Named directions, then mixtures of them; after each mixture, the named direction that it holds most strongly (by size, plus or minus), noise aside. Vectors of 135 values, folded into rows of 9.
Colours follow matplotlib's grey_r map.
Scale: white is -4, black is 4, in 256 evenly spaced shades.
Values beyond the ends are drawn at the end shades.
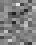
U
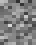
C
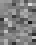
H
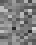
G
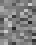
H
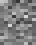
C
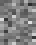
H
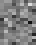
H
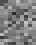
C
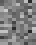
G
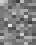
C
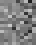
G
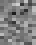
U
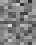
C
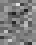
U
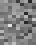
C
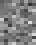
H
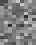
C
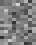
U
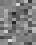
U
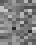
G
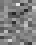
U
